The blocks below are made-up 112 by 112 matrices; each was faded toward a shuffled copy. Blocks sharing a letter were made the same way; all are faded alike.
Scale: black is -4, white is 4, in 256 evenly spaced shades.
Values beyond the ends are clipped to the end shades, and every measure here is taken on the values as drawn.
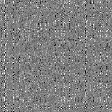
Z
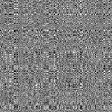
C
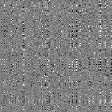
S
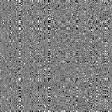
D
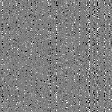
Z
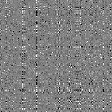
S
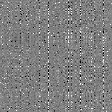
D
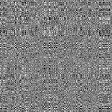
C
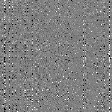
Z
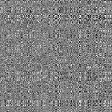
C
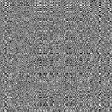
C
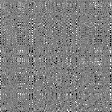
S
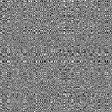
C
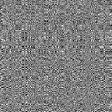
C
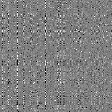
D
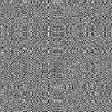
C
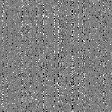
Z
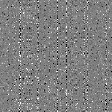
Z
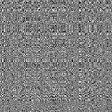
C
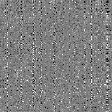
Z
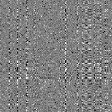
D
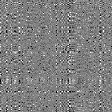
S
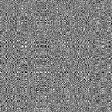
C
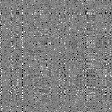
S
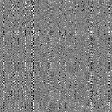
D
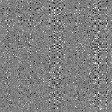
S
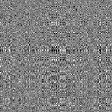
C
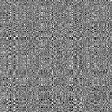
C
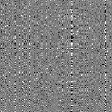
D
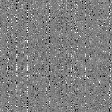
Z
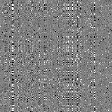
D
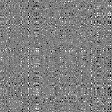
S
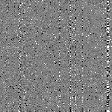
Z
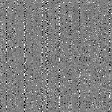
Z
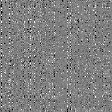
Z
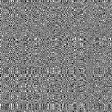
C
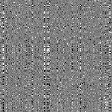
D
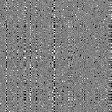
D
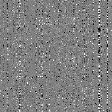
Z
